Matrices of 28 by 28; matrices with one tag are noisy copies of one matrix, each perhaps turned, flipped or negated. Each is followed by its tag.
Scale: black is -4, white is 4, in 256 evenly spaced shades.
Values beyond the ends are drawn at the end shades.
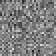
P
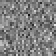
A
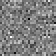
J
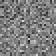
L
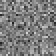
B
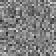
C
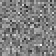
P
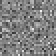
P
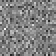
J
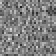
A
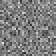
L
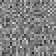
P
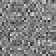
J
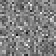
B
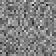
L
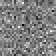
B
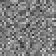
L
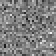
B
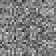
B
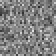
A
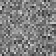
J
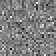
P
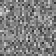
A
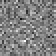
L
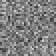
B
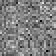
C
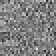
J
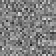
J
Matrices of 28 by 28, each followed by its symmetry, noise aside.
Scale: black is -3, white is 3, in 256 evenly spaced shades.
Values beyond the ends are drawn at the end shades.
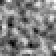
symmetric across the other diagonal.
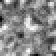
symmetric across the other diagonal.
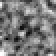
symmetric across the other diagonal.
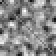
symmetric.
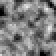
symmetric across the other diagonal.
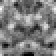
mirrored left to right.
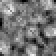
symmetric.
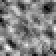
symmetric across the other diagonal.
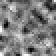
symmetric across the other diagonal.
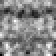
mirrored left to right.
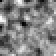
symmetric.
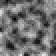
symmetric across the other diagonal.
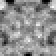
mirrored left to right.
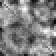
symmetric across the other diagonal.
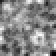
symmetric.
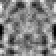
mirrored left to right.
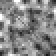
symmetric.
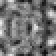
mirrored top to bottom.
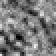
symmetric across the other diagonal.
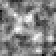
symmetric.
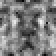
mirrored left to right.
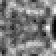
mirrored top to bottom.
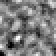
symmetric across the other diagonal.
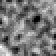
symmetric across the other diagonal.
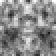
mirrored left to right.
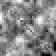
symmetric.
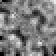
symmetric across the other diagonal.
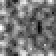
mirrored top to bottom.
